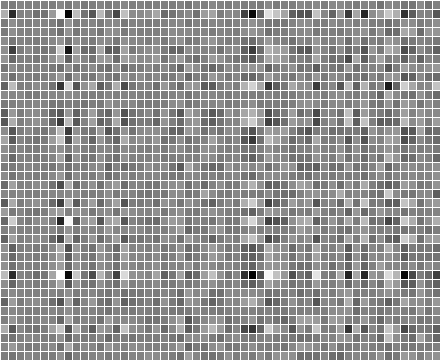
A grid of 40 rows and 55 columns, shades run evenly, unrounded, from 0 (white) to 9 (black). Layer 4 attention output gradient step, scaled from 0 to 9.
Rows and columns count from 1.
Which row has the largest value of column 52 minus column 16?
31
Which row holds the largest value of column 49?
10
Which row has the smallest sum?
25
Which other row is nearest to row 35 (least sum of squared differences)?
1
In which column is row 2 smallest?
8
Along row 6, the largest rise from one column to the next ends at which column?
9
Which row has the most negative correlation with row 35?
7
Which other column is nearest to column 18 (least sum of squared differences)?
47
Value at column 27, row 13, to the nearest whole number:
6
